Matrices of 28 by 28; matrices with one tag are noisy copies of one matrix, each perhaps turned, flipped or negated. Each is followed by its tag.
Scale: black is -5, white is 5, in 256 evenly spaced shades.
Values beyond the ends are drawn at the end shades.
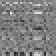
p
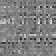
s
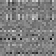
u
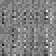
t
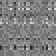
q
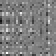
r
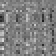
p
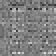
t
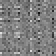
u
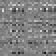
t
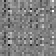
t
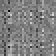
t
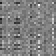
u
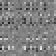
q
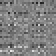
t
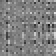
r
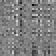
s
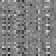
q
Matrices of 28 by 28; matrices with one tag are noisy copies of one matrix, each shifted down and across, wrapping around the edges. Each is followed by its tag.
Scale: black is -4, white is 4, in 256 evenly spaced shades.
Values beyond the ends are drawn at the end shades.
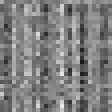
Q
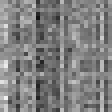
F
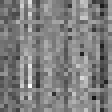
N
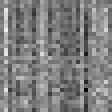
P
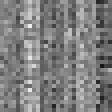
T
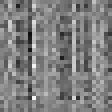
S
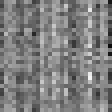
Q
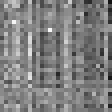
P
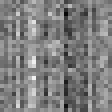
F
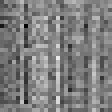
P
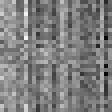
P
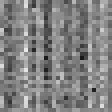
Q
